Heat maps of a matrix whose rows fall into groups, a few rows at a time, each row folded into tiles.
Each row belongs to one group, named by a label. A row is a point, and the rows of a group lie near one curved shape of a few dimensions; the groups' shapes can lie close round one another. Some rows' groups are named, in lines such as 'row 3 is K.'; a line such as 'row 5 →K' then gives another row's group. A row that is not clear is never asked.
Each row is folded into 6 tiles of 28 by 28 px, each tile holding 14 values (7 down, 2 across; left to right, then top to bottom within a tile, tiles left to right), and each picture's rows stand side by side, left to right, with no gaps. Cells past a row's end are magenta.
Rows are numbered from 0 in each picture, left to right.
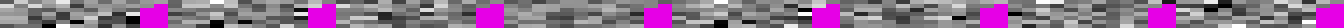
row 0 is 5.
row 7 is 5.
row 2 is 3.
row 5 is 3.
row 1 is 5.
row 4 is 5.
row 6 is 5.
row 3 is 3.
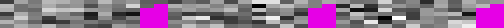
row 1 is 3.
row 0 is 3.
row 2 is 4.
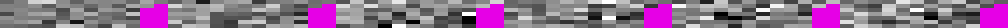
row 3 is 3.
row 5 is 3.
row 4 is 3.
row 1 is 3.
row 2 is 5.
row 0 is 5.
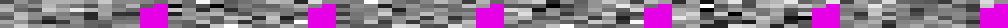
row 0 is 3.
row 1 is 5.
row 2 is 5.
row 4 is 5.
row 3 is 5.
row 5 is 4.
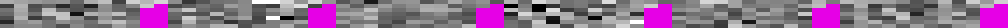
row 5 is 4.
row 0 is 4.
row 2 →3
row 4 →5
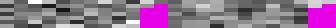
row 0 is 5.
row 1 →4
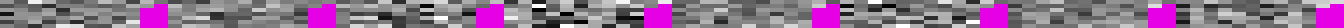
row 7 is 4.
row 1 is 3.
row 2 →3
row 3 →5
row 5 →5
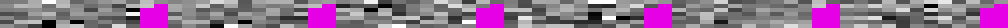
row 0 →5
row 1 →5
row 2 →5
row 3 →3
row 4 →4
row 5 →3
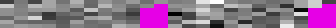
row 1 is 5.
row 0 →3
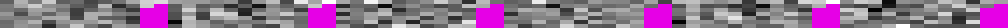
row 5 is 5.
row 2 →5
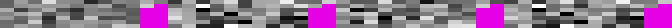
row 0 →4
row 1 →5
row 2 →4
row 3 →5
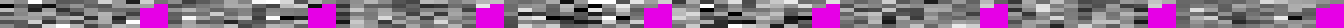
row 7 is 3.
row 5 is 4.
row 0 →5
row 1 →3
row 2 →4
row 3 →3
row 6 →4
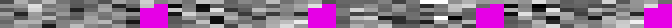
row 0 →4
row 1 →4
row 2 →3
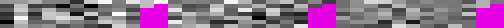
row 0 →4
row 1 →3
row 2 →5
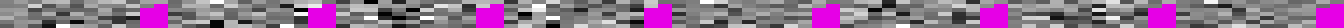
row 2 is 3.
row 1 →5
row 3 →4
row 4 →5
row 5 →5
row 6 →3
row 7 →5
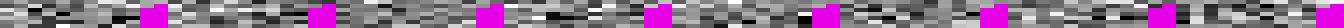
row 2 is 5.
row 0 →5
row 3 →3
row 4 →5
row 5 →4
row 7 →4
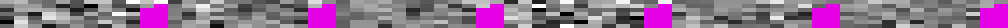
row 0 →4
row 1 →4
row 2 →4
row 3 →5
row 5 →5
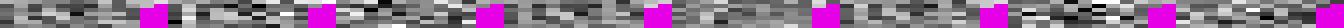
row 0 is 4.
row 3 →4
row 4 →4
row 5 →4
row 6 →3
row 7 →3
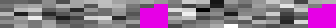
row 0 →3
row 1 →5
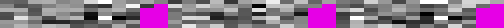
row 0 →3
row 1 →3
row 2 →3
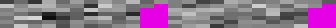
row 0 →3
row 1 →3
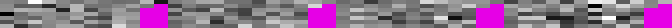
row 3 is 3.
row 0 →5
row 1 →4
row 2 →3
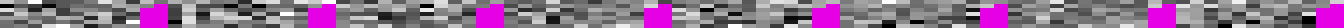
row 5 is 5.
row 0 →5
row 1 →4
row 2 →3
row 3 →4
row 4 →5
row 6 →4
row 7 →5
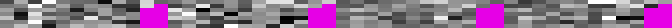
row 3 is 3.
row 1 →5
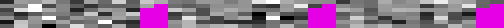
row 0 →4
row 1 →3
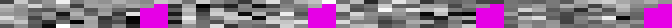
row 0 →5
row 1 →4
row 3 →3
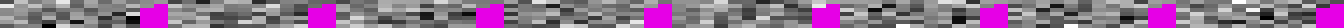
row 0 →5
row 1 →3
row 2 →3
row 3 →5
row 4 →4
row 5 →5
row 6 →5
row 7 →3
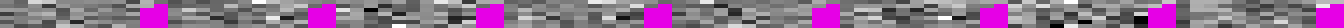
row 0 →5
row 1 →3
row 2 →5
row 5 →3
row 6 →5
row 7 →4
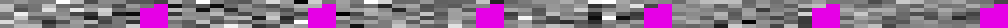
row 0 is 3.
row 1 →5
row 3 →3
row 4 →5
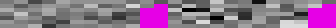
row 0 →3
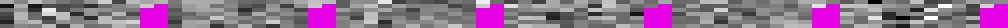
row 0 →4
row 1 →4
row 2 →4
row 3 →3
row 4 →4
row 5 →3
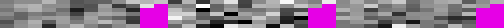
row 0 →4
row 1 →5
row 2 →5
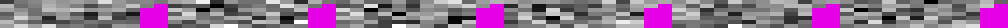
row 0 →3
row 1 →5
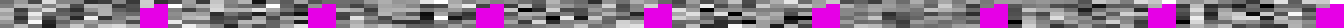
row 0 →4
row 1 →3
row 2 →3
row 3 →4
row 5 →3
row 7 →4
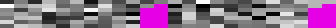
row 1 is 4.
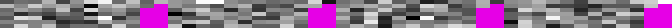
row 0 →3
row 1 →5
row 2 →4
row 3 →4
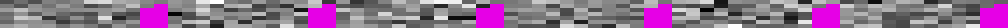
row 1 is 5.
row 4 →5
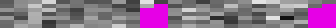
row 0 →4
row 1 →3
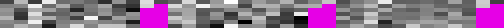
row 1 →5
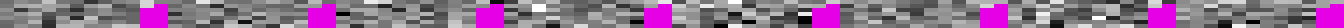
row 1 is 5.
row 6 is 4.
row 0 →4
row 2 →5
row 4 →5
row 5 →4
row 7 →5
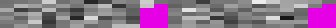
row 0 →4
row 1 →3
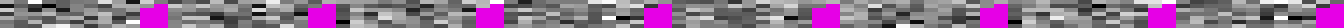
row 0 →5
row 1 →3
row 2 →4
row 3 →3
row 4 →3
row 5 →5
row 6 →4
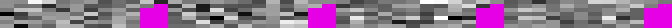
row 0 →5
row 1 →4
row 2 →3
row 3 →3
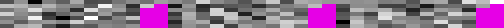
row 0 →3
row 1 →4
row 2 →4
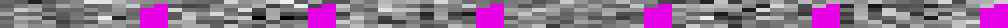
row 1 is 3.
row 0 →3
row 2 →3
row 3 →3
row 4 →3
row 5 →4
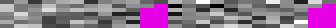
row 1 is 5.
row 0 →3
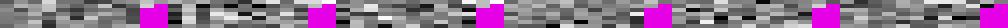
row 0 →4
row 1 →4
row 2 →4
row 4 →4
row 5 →3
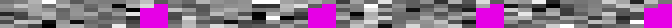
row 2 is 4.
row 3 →5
